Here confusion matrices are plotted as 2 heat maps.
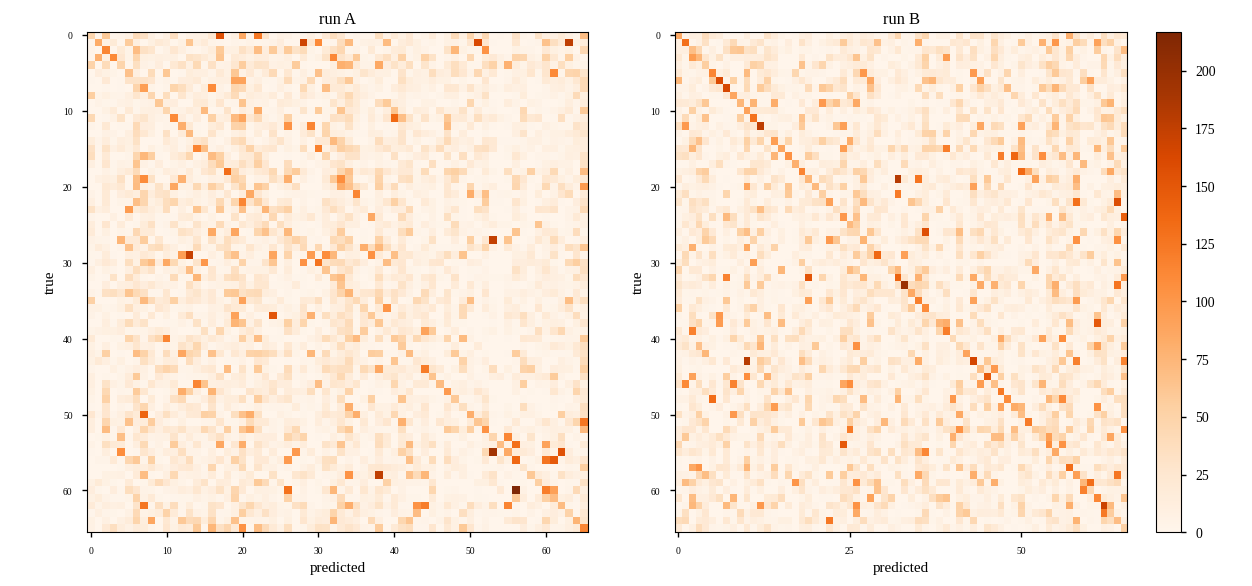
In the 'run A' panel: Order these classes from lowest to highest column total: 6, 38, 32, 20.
32, 38, 6, 20
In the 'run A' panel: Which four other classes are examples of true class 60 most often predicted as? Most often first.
56, 26, 61, 32
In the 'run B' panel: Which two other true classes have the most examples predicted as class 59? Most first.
60, 17
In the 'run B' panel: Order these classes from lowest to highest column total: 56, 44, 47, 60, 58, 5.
60, 5, 44, 56, 47, 58
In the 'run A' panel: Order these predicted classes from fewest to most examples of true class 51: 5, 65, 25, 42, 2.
25, 42, 2, 5, 65
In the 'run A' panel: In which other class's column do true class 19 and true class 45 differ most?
7
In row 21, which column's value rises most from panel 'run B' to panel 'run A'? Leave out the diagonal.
35
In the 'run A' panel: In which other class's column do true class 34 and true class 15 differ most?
30
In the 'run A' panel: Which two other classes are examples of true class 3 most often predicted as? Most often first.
32, 1
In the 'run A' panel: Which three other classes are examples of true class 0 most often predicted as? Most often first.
17, 22, 20
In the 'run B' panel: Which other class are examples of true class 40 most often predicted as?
56
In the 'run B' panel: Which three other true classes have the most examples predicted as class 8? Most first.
46, 50, 61
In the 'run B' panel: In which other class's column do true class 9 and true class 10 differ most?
21
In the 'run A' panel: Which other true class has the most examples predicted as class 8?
64
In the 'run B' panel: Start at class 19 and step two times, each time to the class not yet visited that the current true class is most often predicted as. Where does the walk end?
7
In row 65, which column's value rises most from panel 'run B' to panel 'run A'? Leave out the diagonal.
20
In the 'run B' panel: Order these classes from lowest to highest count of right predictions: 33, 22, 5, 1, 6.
22, 5, 1, 6, 33
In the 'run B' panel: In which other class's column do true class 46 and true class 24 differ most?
65
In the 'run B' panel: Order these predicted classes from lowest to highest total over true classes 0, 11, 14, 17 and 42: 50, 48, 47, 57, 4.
48, 47, 50, 4, 57
